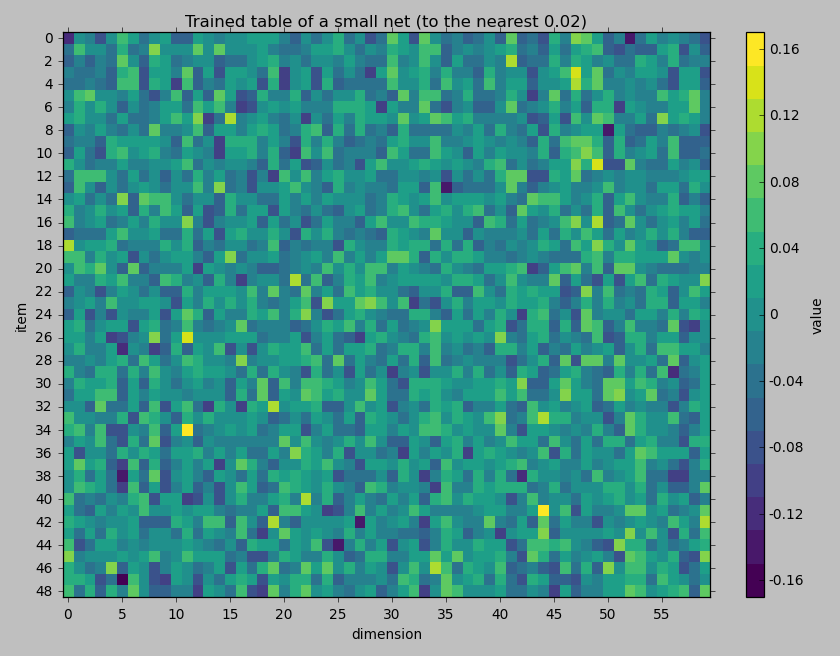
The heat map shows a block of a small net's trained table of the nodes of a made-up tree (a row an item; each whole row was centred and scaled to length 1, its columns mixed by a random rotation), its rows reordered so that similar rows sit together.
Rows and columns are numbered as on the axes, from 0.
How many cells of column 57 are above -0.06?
33
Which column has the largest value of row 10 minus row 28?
47
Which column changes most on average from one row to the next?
19
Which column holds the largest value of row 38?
8
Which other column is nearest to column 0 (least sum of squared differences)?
52
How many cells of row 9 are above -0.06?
49
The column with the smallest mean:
57
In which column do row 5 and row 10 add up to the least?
43
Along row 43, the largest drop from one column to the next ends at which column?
45
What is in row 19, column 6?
-0.08
